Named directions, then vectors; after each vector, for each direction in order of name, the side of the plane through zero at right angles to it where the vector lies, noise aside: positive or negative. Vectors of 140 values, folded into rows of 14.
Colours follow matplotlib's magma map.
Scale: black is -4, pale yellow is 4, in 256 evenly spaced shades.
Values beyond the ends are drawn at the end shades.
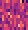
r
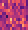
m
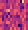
positive, negative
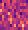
positive, positive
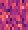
negative, positive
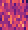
positive, positive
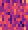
negative, negative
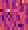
positive, negative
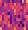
negative, negative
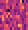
negative, positive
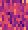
negative, negative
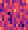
negative, negative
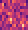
positive, positive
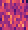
positive, positive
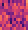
negative, negative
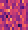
positive, negative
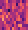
negative, positive
